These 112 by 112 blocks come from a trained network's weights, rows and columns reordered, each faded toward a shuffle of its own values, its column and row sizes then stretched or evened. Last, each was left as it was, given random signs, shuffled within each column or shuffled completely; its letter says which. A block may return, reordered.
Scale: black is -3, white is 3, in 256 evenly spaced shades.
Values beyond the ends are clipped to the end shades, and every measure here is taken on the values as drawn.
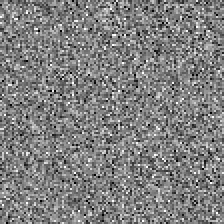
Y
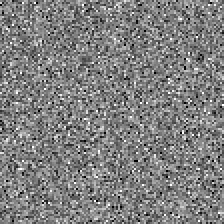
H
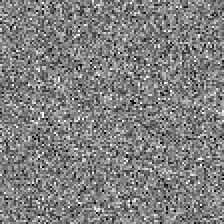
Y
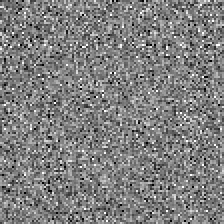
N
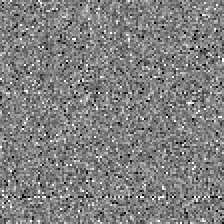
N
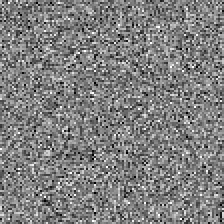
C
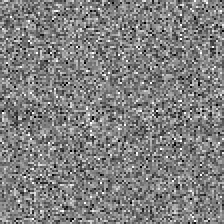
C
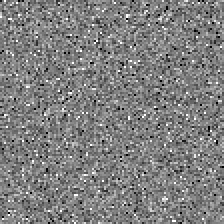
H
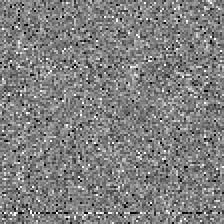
C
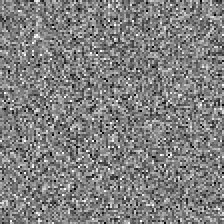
C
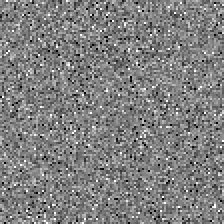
H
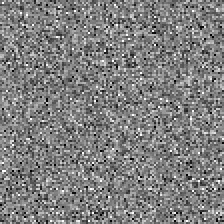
N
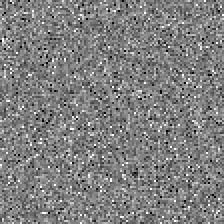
H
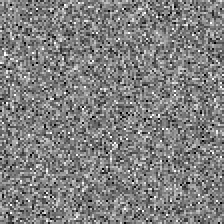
H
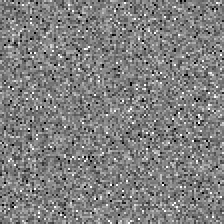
H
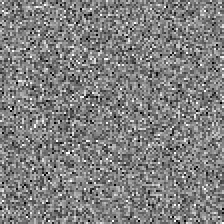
Y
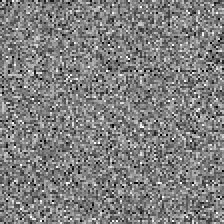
N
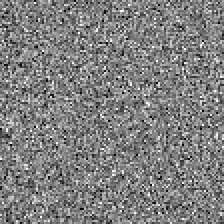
Y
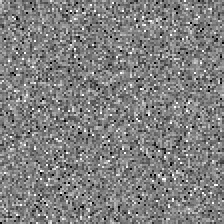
H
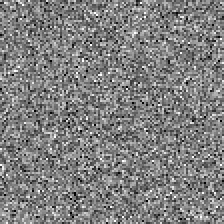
H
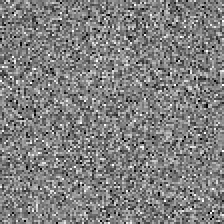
H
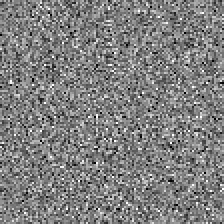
C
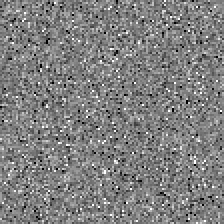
Y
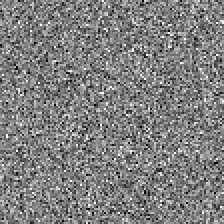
Y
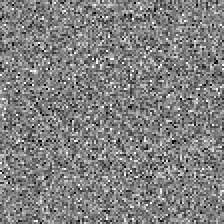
N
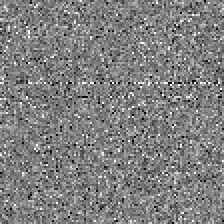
C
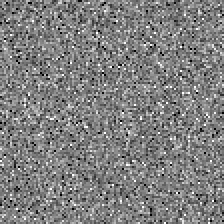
H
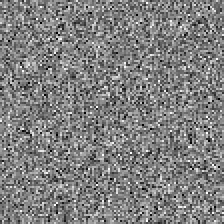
C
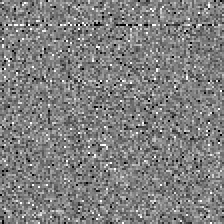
N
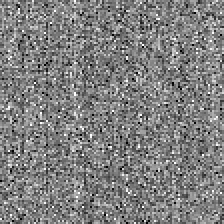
Y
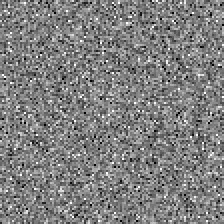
H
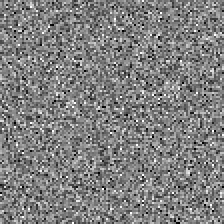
Y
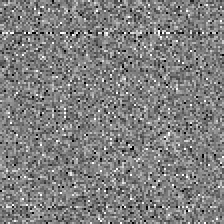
N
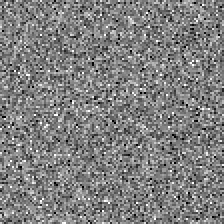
H
